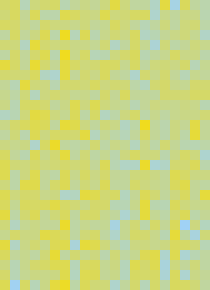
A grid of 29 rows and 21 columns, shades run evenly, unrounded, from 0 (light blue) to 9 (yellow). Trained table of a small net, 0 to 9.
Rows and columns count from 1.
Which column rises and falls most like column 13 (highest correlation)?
17
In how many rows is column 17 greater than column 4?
6
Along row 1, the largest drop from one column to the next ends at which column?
18
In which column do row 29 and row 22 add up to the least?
2
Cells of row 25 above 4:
16
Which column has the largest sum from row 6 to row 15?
7
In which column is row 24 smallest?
20
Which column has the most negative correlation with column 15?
13
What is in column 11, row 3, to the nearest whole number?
4
